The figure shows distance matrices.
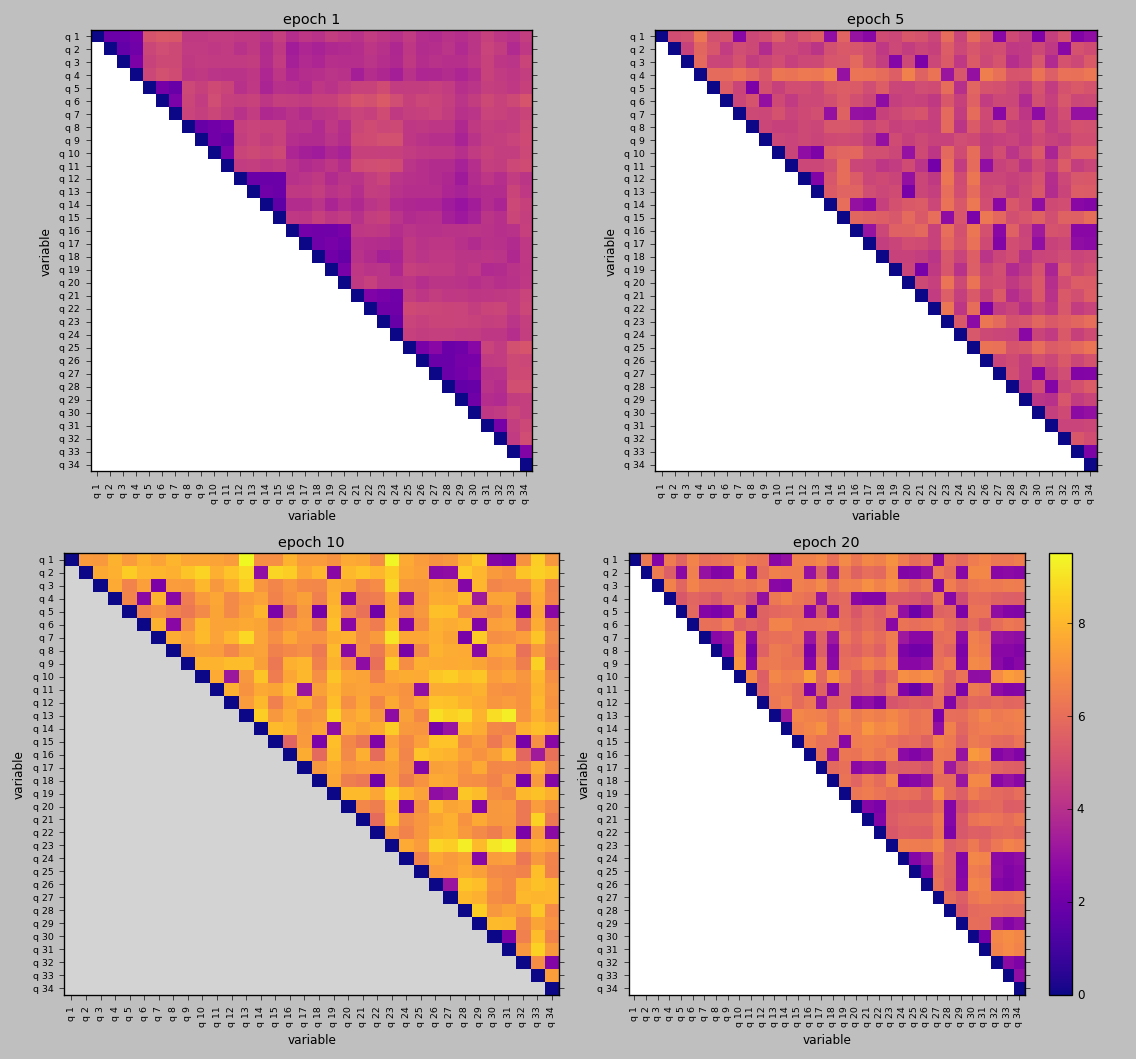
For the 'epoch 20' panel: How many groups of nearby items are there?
6
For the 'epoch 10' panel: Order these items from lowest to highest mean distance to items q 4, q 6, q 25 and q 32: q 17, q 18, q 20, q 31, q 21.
q 20, q 18, q 17, q 21, q 31
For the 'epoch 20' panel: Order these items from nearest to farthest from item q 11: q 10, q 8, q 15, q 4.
q 8, q 4, q 15, q 10
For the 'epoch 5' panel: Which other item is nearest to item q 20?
q 13
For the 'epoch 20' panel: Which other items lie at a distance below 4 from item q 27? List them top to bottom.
q 1, q 3, q 13, q 14
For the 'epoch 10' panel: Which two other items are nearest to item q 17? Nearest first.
q 25, q 11
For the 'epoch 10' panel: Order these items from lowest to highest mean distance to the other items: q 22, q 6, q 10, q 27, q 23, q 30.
q 22, q 6, q 30, q 27, q 10, q 23
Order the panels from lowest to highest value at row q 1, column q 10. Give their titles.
epoch 1, epoch 5, epoch 20, epoch 10
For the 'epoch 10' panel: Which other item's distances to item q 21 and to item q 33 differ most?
q 9
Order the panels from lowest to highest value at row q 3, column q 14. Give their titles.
epoch 20, epoch 1, epoch 5, epoch 10
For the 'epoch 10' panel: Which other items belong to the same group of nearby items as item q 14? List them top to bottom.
q 2, q 19, q 26, q 27
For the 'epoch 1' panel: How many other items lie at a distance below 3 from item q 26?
5
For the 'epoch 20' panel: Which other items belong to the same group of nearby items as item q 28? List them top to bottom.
q 4, q 12, q 17, q 20, q 21, q 22
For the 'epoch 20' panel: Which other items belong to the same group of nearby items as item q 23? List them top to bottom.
q 6
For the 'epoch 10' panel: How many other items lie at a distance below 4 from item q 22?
5
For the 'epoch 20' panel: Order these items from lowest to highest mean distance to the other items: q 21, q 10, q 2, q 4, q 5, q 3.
q 5, q 2, q 4, q 21, q 3, q 10
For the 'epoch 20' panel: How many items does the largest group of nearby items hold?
15
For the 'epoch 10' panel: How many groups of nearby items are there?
10
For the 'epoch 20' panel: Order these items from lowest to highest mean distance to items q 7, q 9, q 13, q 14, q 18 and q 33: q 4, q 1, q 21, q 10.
q 1, q 4, q 21, q 10
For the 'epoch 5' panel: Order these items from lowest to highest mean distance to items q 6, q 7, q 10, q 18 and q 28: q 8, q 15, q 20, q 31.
q 31, q 20, q 8, q 15
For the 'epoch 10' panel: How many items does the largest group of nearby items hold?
6
